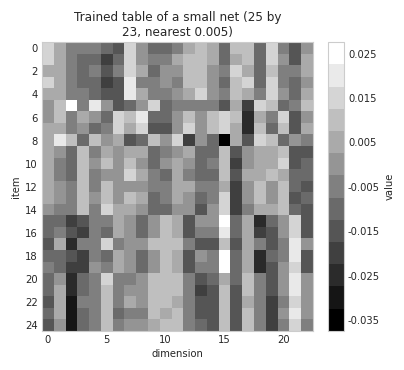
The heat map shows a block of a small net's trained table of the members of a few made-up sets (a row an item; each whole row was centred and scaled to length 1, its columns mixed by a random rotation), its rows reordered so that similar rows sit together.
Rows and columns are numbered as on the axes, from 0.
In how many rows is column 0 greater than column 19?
11
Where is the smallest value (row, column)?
8, 15
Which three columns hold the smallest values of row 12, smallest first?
16, 22, 21
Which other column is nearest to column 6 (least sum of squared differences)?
20
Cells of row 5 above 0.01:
4
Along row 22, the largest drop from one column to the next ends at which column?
2
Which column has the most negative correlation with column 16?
5
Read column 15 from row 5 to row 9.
-0.015 0.015 0.015 -0.035 0.01
